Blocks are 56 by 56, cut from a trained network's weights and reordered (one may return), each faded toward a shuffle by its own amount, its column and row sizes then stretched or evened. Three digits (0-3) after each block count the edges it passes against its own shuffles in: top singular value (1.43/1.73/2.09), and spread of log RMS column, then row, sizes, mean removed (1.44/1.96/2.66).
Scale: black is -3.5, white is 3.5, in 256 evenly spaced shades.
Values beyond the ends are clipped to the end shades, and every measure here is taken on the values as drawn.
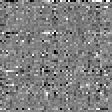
2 2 3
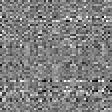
3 1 3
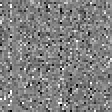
0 2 0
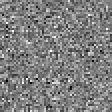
1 1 1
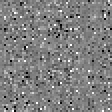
0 2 1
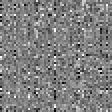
2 3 2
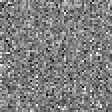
1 2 0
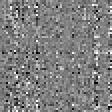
0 3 2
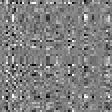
3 3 2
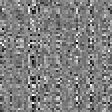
3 3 1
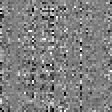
2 3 1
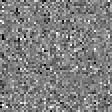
1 1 2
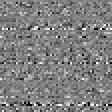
1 0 3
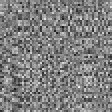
3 0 1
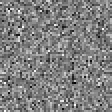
0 1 0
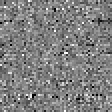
0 1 2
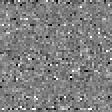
0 0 2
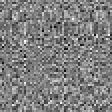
3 2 0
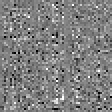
0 3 1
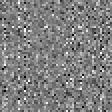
1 2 0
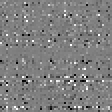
1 2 3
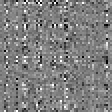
2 3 2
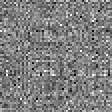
2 1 0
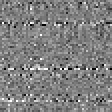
2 0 3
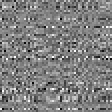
3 1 3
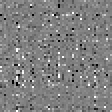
0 2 2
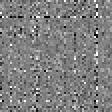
1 3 2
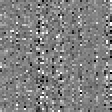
1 3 0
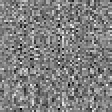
2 2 0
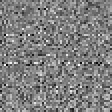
2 0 2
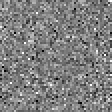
0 1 0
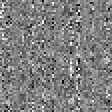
1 3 0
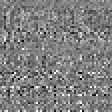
2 1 3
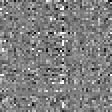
1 2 3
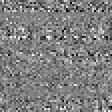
0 0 3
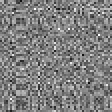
3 1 0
